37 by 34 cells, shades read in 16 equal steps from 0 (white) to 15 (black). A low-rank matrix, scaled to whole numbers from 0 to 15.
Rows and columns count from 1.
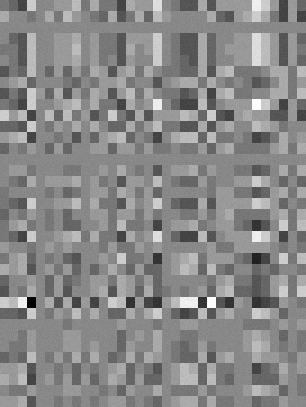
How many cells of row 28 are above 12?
1
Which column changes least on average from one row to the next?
5
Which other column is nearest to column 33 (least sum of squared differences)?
27
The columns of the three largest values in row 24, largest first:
29, 18, 30
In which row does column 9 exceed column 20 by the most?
28
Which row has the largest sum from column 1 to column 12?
24
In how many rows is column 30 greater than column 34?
17
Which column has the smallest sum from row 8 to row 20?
4
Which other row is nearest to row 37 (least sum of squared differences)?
34
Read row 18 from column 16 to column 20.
8 6 9 7 7
